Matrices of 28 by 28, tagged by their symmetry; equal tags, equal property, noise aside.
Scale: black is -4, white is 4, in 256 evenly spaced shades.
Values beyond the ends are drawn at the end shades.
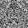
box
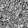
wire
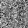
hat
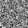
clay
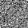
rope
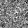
clay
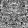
box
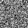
rope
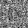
hat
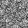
clay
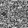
hat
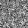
rope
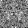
box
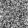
hat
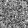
clay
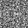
hat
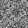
clay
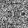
hat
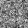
rope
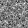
clay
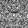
box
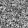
wire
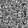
hat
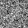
clay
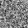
clay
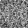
hat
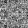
hat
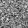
wire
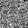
wire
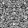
box
